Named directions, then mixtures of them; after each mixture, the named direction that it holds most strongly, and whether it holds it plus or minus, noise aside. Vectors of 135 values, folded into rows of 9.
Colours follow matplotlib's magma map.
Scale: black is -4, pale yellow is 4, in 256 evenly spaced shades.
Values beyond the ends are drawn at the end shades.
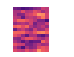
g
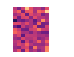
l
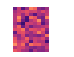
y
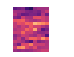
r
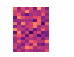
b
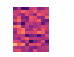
y, plus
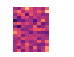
l, plus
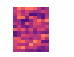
g, minus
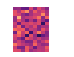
b, plus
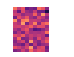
l, minus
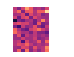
l, plus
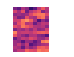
g, plus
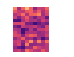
r, minus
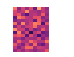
b, plus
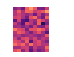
y, plus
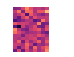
l, plus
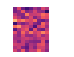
l, minus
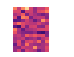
l, plus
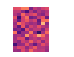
y, minus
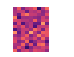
b, minus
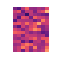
l, plus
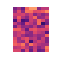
y, plus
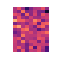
l, minus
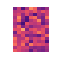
y, plus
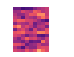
g, plus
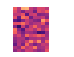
y, minus
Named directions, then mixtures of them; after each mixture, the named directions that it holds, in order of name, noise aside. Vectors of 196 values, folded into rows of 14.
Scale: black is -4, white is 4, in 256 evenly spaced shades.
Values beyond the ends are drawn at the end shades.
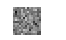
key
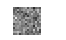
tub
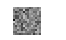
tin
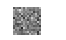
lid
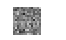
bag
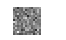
bag, tin, tub.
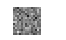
bag, tin, tub.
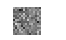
bag, lid, tin.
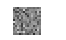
tin, tub.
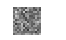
key, tin.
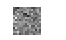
bag, tub.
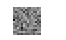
lid, tin.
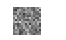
bag, lid, tub.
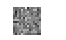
key.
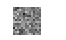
bag, lid, tub.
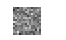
bag, tin, tub.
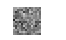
bag, tin, tub.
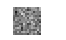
key, lid, tin.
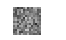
bag, key.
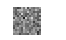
key, lid, tub.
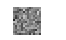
tin.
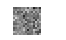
bag, tin, tub.
